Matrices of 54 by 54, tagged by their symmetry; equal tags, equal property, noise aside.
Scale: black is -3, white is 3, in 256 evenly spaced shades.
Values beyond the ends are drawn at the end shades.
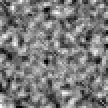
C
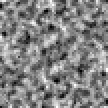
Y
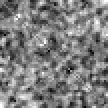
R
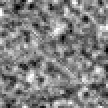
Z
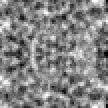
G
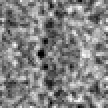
G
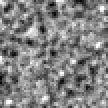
R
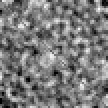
C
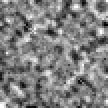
C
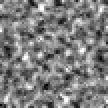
Y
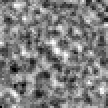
C
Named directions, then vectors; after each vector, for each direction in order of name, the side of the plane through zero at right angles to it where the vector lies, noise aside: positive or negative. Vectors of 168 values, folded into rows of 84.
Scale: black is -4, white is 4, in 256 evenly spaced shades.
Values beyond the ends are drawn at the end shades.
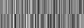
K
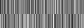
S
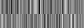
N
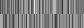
negative, positive, positive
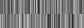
positive, positive, positive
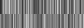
positive, negative, positive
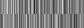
positive, negative, negative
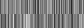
positive, negative, positive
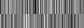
positive, negative, positive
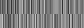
negative, positive, positive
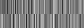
negative, positive, positive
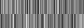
positive, negative, positive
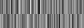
positive, positive, positive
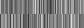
negative, positive, negative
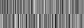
negative, positive, positive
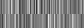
negative, negative, negative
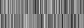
positive, negative, positive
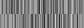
positive, positive, negative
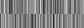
positive, positive, negative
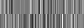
positive, positive, negative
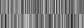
positive, negative, positive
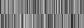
positive, negative, positive
